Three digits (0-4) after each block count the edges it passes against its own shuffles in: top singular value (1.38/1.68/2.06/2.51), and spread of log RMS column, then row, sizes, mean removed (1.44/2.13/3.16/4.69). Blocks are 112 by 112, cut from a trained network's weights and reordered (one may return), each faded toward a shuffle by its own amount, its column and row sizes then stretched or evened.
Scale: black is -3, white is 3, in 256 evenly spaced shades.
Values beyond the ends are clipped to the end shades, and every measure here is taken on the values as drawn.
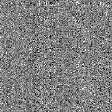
2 2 1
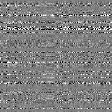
4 1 4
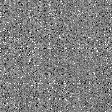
1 1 1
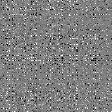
1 3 3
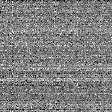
3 1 2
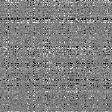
3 3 3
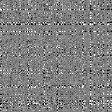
4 3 3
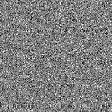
3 1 1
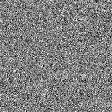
2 0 0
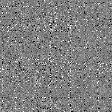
1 2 2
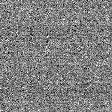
0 1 0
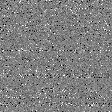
0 0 2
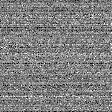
3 0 2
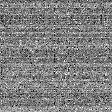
3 1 0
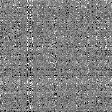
2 3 1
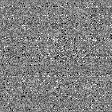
0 1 2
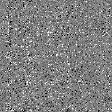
0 2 2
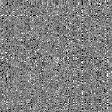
3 2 1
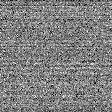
2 0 0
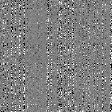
1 4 2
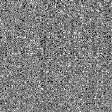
2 0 2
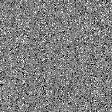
2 2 0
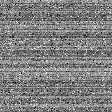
4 0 0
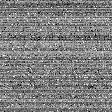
4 0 1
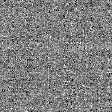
0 2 0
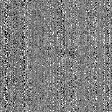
2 3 0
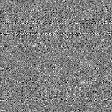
3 0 2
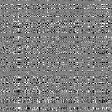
4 3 4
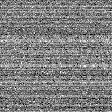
4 0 1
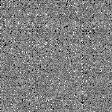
0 2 1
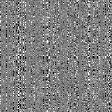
3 4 1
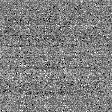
1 1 1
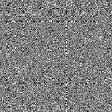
3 1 1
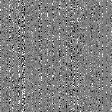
0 4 0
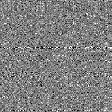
3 0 2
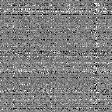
3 2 3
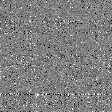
1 1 2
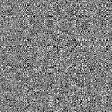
4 2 2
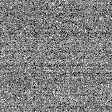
1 1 0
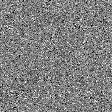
0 0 1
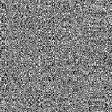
3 2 0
